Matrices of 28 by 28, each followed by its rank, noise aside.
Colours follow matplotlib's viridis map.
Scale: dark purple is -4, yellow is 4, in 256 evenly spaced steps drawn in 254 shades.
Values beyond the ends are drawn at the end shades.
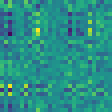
two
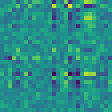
two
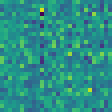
four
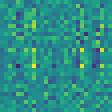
three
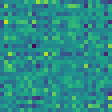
five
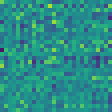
four
